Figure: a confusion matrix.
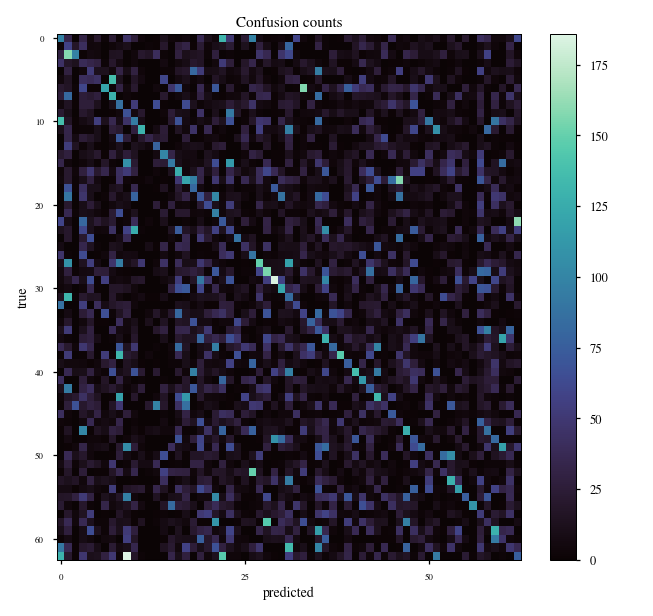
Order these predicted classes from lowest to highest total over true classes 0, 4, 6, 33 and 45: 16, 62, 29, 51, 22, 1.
29, 51, 1, 62, 16, 22
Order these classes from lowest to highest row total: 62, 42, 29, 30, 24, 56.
24, 56, 42, 30, 62, 29
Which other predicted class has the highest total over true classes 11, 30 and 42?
58
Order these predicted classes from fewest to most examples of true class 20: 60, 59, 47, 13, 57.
47, 60, 13, 59, 57
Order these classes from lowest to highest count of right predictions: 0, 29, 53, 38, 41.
0, 41, 53, 38, 29
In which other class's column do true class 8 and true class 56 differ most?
15
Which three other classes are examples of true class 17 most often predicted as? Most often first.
46, 18, 45
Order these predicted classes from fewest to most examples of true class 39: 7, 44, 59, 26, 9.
44, 9, 7, 59, 26
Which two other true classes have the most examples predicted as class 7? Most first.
5, 40
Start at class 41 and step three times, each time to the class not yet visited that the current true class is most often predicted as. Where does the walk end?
9
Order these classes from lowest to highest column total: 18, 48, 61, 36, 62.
62, 18, 61, 48, 36
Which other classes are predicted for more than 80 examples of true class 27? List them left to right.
1, 8, 31
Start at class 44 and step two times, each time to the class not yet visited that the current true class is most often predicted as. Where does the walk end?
1
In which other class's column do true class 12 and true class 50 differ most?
53
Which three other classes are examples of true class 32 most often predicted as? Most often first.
0, 3, 5
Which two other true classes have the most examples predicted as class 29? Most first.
48, 18
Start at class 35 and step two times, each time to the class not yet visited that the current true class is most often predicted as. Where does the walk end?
28
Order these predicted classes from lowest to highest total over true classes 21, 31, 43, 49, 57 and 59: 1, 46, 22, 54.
22, 54, 46, 1
